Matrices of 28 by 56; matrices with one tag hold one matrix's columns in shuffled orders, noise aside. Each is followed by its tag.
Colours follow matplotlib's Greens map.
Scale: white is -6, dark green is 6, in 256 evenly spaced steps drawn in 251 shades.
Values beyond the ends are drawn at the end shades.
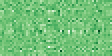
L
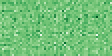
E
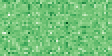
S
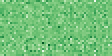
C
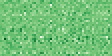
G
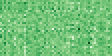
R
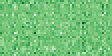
S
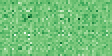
E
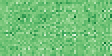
E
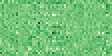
S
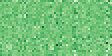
C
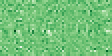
L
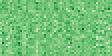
R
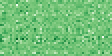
G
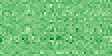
G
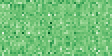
S
